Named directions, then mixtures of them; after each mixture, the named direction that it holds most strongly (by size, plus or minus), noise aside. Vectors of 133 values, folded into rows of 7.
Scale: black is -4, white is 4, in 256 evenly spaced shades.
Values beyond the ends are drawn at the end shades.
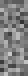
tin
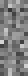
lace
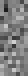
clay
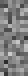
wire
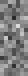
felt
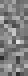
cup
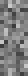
lace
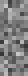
wire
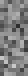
felt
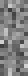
lace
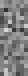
wire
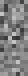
clay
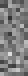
tin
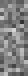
tin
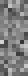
lace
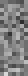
tin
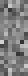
lace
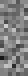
cup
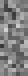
lace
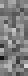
cup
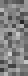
tin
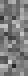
felt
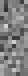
clay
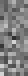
clay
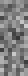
tin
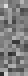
wire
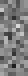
felt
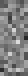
wire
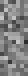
felt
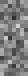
felt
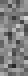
felt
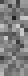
felt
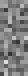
wire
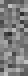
tin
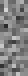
clay
